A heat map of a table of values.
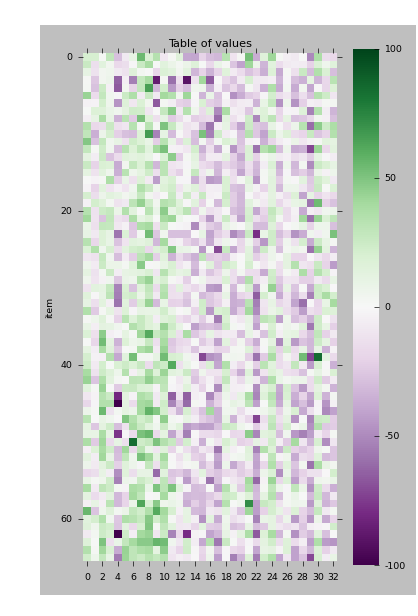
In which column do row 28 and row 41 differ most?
28
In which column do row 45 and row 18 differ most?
4
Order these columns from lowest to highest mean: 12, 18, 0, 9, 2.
12, 9, 18, 0, 2
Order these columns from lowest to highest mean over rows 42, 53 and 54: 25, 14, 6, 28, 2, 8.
25, 14, 28, 6, 2, 8
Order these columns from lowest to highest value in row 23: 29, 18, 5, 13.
13, 18, 29, 5
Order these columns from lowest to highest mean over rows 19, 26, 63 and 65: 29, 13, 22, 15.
29, 22, 15, 13
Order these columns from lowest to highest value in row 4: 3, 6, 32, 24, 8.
6, 3, 32, 24, 8
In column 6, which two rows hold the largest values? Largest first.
50, 39
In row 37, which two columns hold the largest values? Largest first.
2, 10
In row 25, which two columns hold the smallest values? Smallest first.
17, 29
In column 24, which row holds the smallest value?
11
